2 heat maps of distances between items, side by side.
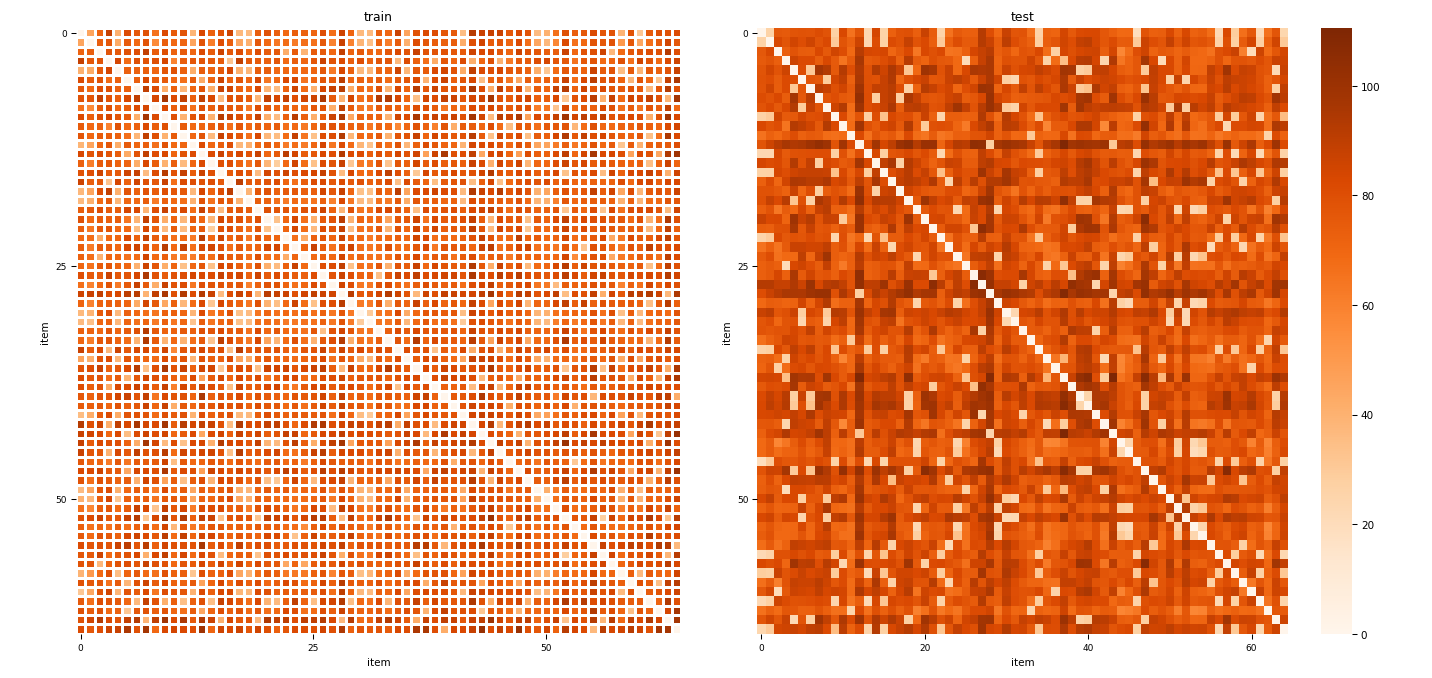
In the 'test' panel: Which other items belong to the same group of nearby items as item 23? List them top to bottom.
16, 48, 55, 59
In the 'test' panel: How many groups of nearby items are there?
13
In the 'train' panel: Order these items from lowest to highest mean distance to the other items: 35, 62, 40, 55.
35, 62, 40, 55
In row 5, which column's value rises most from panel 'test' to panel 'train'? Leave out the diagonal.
52
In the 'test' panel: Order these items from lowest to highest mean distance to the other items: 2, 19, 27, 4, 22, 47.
22, 19, 2, 4, 47, 27
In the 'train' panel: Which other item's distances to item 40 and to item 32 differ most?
26
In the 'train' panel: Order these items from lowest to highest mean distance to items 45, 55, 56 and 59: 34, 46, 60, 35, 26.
34, 46, 35, 60, 26
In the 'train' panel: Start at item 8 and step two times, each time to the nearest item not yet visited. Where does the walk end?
27
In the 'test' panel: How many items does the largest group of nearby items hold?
12
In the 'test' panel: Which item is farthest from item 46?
27
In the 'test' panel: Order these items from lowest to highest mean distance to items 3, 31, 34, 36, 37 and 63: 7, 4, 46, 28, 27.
46, 4, 7, 27, 28
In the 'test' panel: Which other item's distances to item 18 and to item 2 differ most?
60
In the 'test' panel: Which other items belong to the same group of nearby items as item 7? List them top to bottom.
14, 17
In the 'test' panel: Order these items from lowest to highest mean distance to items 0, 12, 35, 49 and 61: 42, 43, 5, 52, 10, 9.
9, 42, 43, 10, 5, 52
